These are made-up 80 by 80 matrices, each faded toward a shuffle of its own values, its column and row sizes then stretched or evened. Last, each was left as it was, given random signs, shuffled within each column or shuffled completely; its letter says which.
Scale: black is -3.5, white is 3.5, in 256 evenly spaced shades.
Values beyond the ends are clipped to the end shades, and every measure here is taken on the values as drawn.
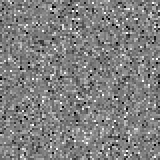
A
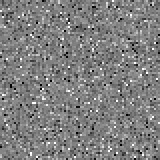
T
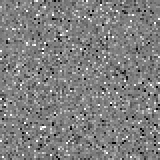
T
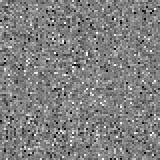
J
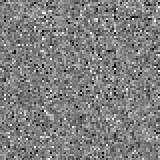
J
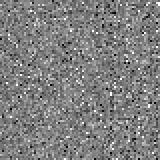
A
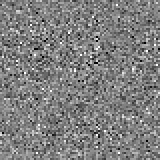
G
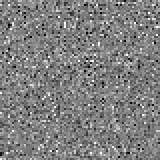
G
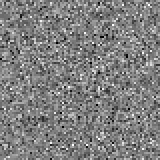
G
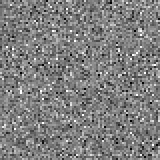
J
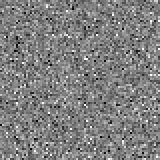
J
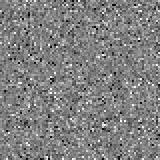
J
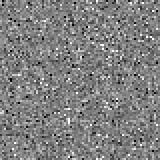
J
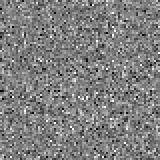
J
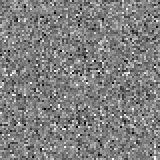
J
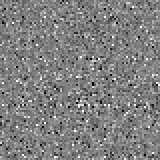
J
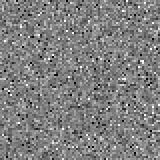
T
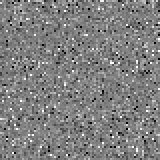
J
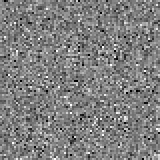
G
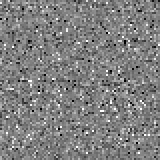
J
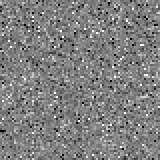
A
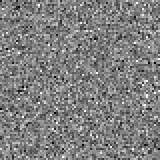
T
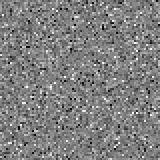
T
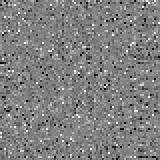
G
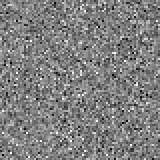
A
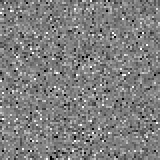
J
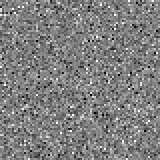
T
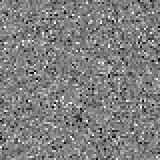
J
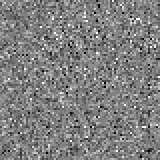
J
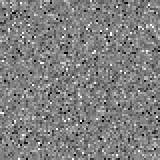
T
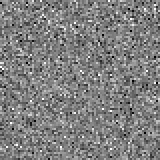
A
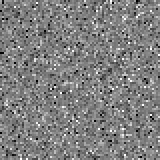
A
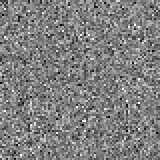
A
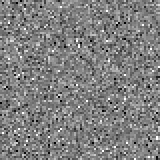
A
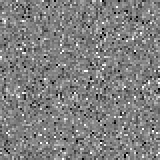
G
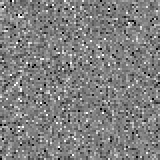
A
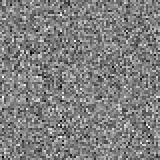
G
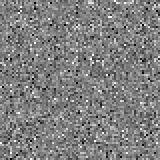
J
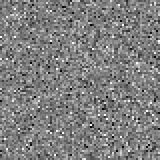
A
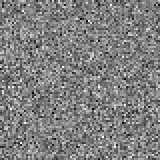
J
